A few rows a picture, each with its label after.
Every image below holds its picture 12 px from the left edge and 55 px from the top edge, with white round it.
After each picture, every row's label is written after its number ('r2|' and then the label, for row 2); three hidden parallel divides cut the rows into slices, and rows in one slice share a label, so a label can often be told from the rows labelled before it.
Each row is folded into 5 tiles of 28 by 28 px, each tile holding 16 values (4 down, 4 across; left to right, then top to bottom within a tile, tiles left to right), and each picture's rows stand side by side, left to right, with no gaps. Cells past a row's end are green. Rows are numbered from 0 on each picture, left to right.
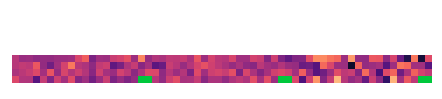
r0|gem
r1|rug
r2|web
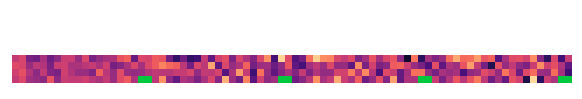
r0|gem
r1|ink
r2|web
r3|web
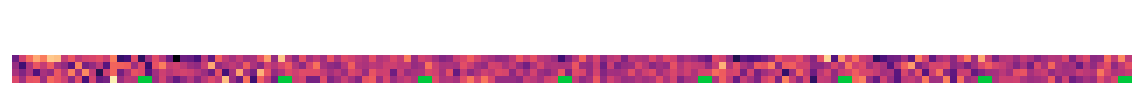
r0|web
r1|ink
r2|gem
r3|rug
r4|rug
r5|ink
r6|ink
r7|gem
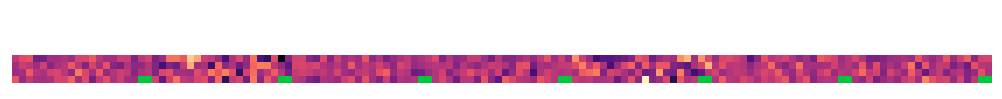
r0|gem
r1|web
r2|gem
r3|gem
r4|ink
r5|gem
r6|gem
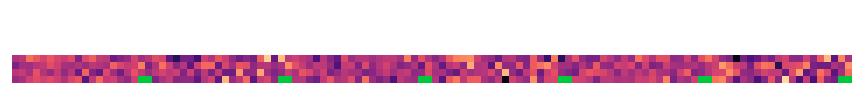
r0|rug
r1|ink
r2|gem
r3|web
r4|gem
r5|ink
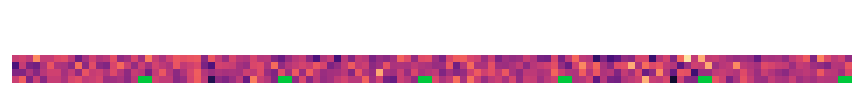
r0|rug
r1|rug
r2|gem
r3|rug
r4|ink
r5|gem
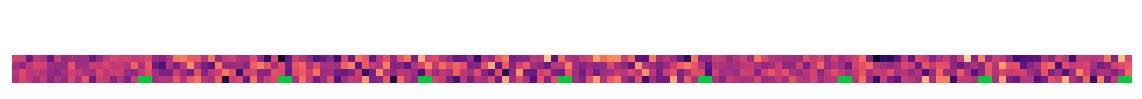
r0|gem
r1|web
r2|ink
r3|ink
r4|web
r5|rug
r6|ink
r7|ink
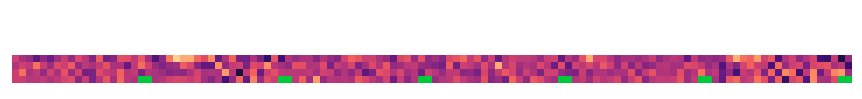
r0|gem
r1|web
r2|gem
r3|rug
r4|rug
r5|web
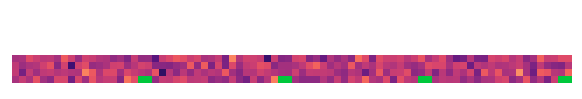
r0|rug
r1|rug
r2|gem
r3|gem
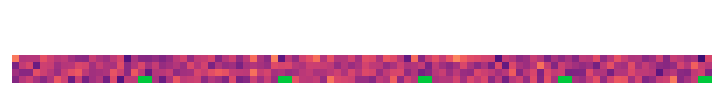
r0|rug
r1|rug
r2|rug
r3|rug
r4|rug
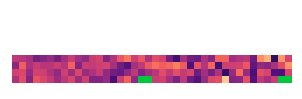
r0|gem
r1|ink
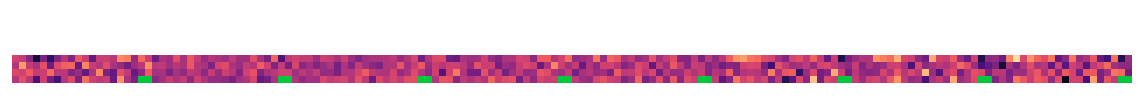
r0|ink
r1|rug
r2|rug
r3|gem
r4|rug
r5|web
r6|web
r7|web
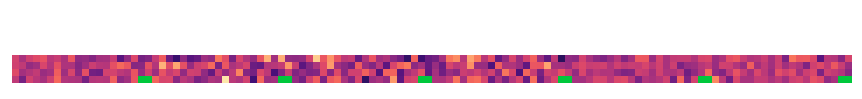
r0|rug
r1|ink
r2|web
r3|web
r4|gem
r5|rug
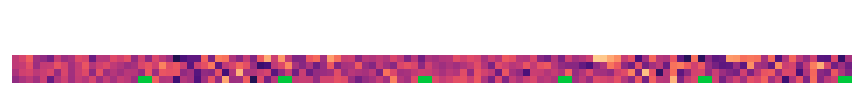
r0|gem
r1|ink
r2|rug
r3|rug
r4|web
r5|web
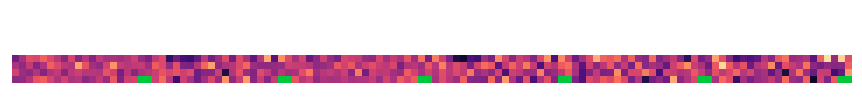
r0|rug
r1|ink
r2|gem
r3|ink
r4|web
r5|ink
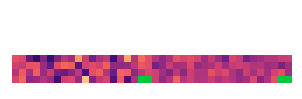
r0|ink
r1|rug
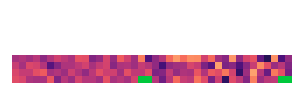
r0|gem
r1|web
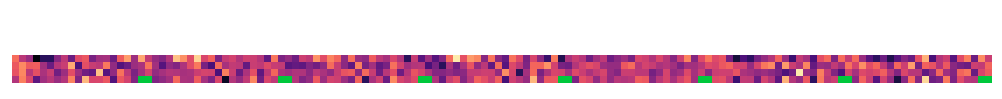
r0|ink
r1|web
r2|web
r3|web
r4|gem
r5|ink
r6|ink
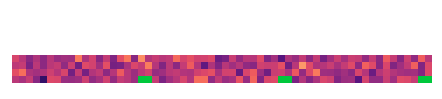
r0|gem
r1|rug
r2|gem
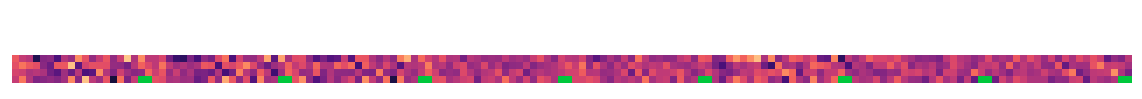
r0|ink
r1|ink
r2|ink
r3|gem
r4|gem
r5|web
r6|rug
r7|rug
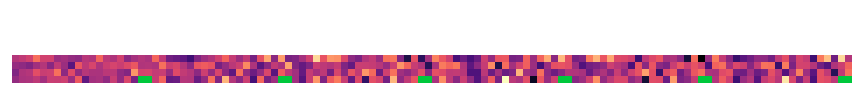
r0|rug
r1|ink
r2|web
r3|ink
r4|web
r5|ink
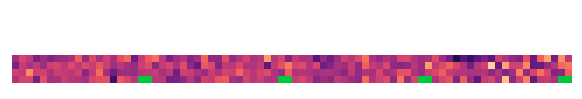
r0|gem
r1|gem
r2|gem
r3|ink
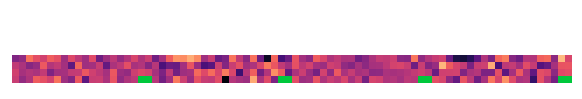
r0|rug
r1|web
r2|rug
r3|ink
